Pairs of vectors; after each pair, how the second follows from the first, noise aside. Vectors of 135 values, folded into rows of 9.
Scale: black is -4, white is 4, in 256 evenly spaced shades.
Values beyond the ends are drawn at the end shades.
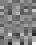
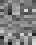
copied.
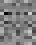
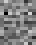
sign-scrambled.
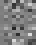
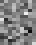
shuffled.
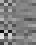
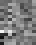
sign-scrambled.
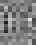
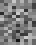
shuffled.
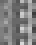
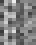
reversed.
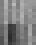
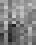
copied.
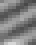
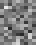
shuffled.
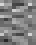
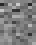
negated, partly zeroed.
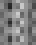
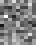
shuffled.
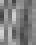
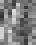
copied.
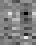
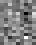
copied.
